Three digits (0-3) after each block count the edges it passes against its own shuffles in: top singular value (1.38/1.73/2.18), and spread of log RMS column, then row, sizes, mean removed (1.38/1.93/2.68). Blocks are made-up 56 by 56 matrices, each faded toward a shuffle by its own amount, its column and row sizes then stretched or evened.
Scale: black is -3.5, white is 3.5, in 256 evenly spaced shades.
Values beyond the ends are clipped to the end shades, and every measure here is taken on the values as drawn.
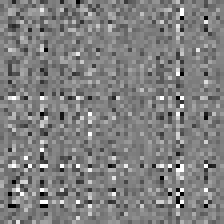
3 3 2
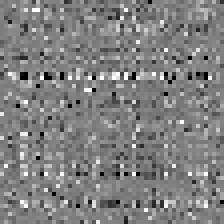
3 1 2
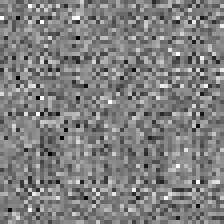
3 1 2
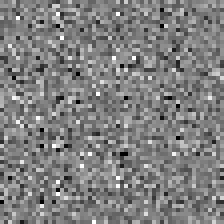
0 1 1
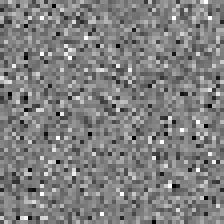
0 0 0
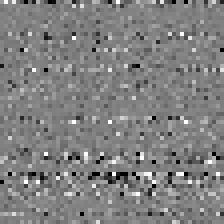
1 0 3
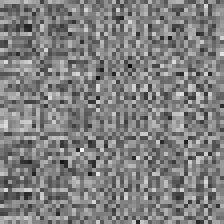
3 1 1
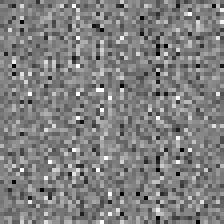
1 2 0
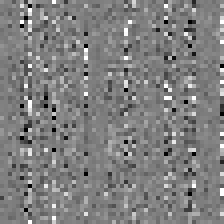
1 3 0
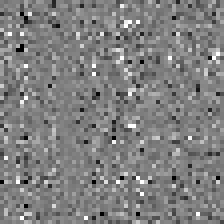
0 2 1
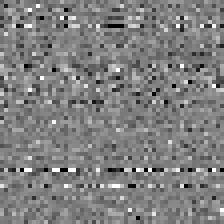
2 0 3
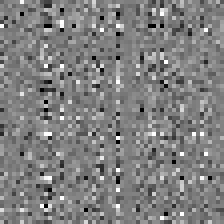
2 3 1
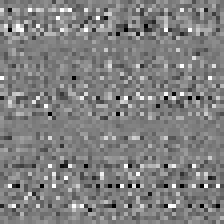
2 0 3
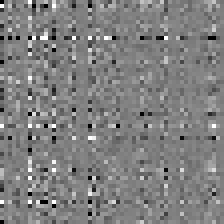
3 3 2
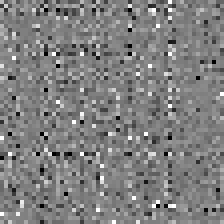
2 2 1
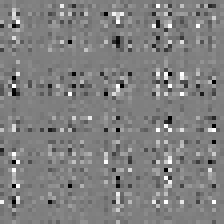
1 3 3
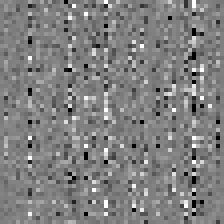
2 3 1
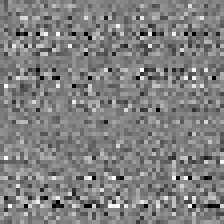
1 1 3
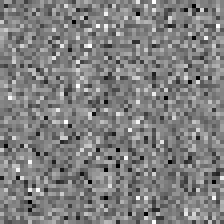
1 1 0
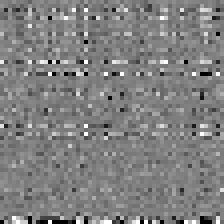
3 1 3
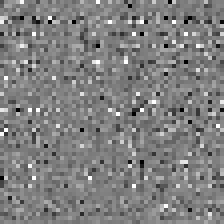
1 1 2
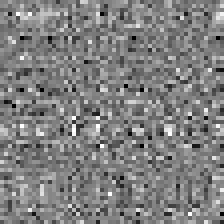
3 1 2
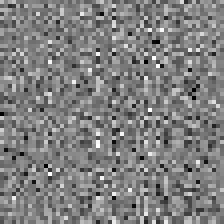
3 2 0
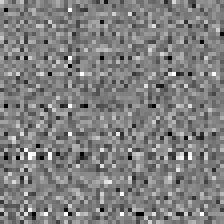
3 1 2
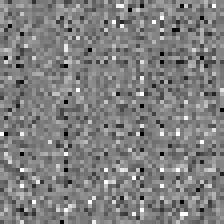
2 2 1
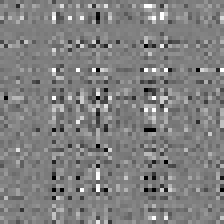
3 3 3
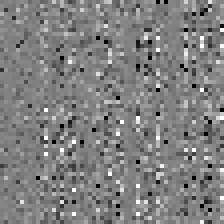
1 3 0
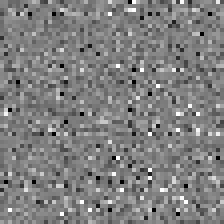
0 1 2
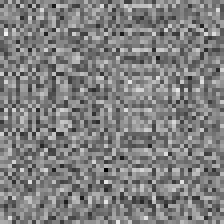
3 0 2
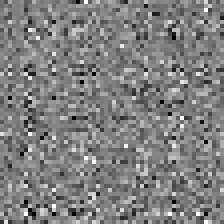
2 2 1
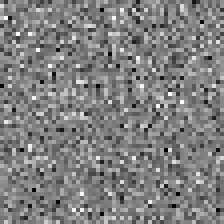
0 0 0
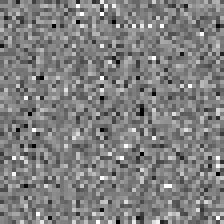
0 1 2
